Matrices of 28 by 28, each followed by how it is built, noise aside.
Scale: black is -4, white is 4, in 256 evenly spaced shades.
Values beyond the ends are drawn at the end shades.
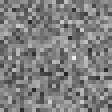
noise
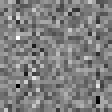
uneven columns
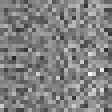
repeating rows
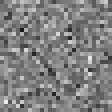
noise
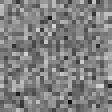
blocks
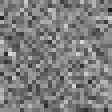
Toeplitz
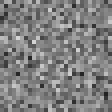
repeating rows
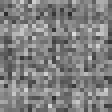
blocks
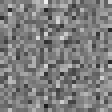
repeating rows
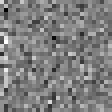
uneven columns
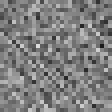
Toeplitz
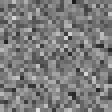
Toeplitz
